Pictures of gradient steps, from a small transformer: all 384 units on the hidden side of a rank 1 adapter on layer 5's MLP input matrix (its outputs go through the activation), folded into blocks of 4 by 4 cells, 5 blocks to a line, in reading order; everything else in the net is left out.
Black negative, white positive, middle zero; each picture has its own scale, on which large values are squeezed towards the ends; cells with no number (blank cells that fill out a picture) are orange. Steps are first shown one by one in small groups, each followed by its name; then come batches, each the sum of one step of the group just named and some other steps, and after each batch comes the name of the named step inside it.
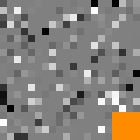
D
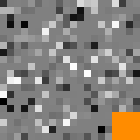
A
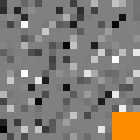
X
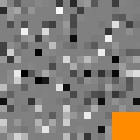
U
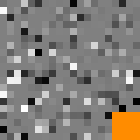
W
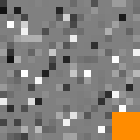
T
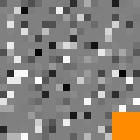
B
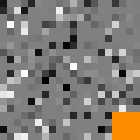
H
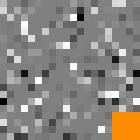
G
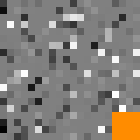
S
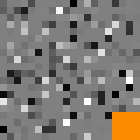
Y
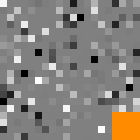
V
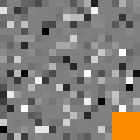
D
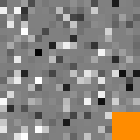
B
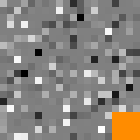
V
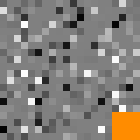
X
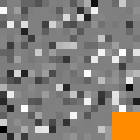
D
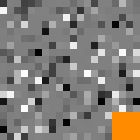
X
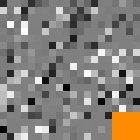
H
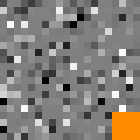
H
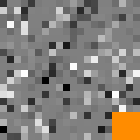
H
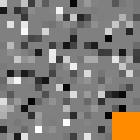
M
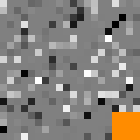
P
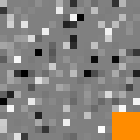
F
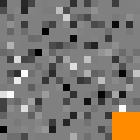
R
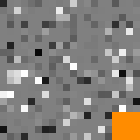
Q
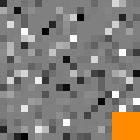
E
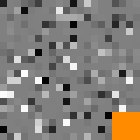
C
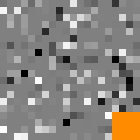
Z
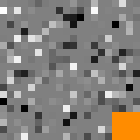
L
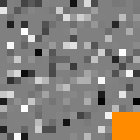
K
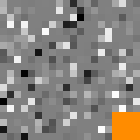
F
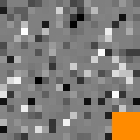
M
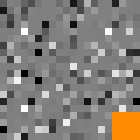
K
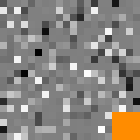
Z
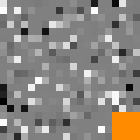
L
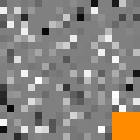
E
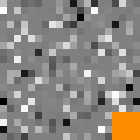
K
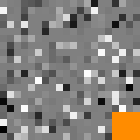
P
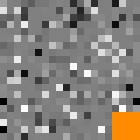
P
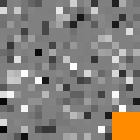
Q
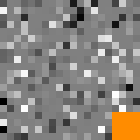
K
